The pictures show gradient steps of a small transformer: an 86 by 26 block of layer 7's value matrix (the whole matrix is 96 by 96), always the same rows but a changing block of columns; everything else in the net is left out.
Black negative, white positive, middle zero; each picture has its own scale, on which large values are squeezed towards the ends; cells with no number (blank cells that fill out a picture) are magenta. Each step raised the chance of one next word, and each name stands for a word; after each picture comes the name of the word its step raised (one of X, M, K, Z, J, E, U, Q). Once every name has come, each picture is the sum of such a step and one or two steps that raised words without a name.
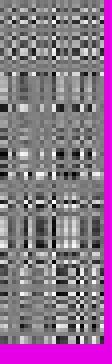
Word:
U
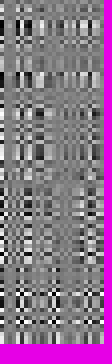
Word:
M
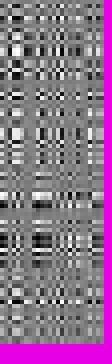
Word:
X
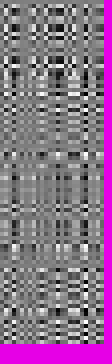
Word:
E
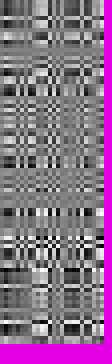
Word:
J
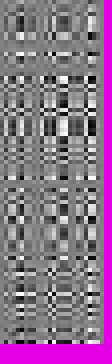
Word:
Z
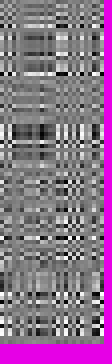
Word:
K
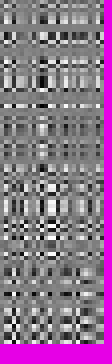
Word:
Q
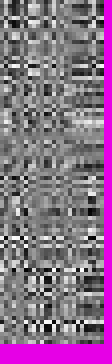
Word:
J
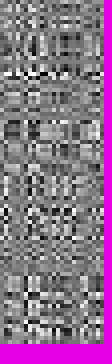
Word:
K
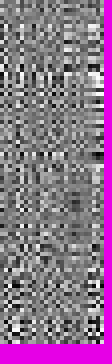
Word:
E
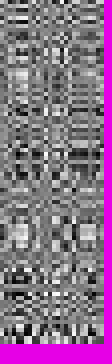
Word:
U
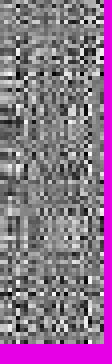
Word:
U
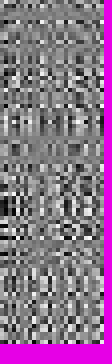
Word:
Q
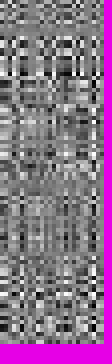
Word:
U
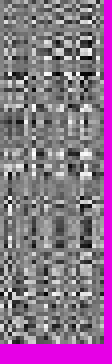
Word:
U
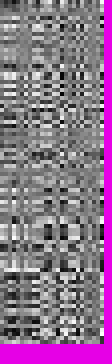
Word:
E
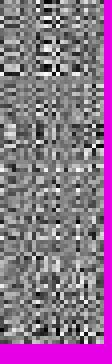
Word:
K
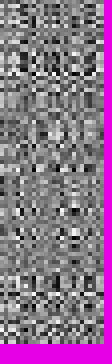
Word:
K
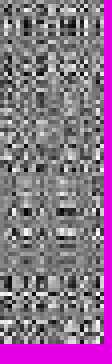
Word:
M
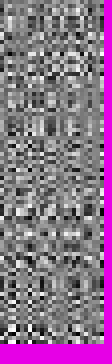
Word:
Z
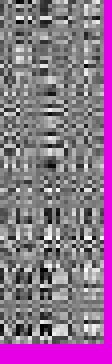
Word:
J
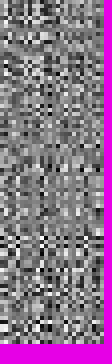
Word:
J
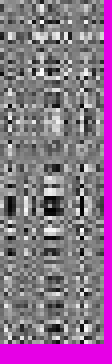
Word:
Q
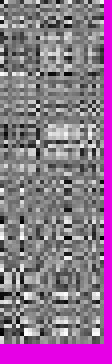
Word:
K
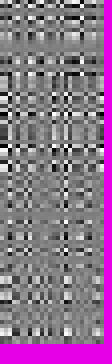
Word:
X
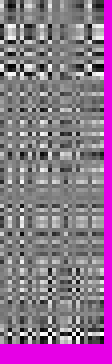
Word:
E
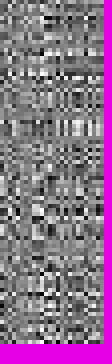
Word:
Z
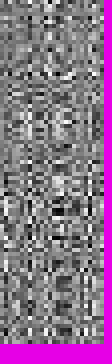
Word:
X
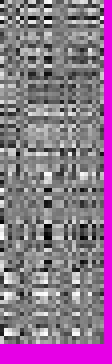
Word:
U
